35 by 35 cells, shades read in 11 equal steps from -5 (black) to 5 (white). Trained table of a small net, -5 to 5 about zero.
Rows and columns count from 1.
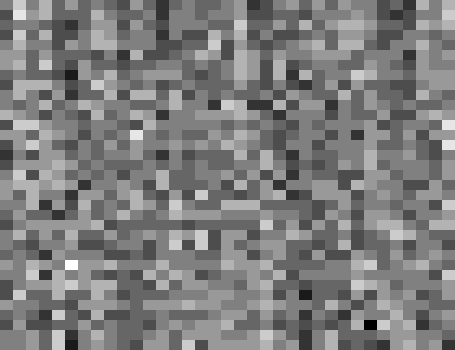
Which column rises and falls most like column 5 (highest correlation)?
21
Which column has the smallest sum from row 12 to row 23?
23
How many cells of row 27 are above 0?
16
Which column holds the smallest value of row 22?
5
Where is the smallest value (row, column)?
33, 29
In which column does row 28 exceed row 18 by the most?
3
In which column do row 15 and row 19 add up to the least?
22
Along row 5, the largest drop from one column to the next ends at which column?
18
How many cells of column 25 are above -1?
17
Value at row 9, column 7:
-1
